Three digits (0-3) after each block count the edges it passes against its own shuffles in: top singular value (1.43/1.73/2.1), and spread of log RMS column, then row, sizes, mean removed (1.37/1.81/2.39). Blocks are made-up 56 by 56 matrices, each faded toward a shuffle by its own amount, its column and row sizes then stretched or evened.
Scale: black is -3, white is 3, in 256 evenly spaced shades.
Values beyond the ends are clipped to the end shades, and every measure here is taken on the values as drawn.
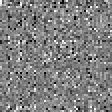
2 2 2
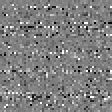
0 0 3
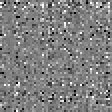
1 3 2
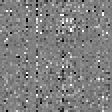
1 3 2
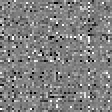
2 2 3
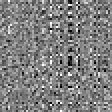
3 3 1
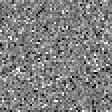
0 0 0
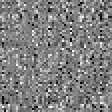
3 2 0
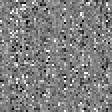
1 3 0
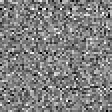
2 0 2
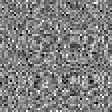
3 0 1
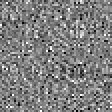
2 0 0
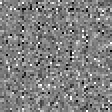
1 2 0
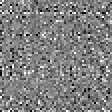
2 2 2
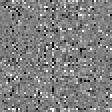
2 2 2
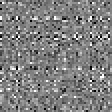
3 2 3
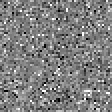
0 1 1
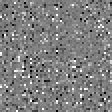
0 2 1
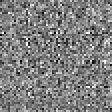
2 1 2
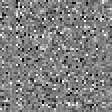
0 2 2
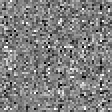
0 3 1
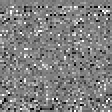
0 1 3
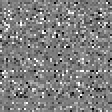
1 0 3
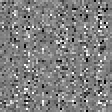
1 3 1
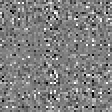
0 3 3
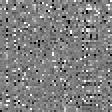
2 2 1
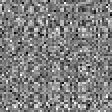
3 0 1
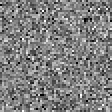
0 0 1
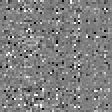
0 3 2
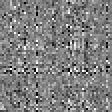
2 3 2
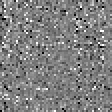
0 2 1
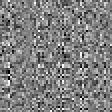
3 3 0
